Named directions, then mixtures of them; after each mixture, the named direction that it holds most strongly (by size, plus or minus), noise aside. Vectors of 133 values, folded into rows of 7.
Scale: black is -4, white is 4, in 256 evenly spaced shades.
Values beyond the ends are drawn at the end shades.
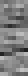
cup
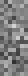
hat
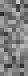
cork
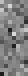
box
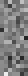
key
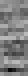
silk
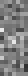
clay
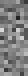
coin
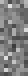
box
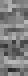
silk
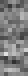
silk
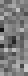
clay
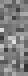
clay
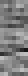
cup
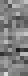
cup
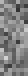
cork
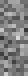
hat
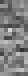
cup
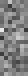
hat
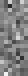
key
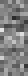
clay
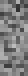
cork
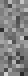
key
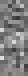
clay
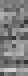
silk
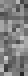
cork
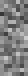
cork
